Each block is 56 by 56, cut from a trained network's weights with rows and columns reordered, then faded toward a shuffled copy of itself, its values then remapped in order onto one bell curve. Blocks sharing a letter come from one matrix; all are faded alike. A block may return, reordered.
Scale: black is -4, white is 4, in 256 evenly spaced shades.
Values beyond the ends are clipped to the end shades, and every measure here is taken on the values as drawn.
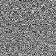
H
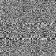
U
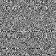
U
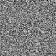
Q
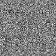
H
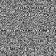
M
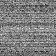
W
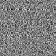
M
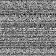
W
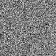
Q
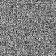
Q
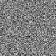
M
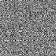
H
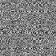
U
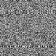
M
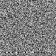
Q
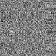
M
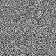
M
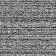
W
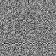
M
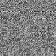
M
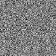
H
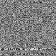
U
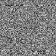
H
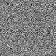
M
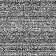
W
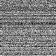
W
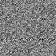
Q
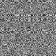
U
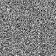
Q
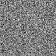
Q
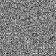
M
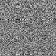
M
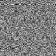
M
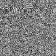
Q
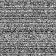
W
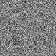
M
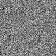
Q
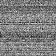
W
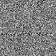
H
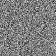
Q
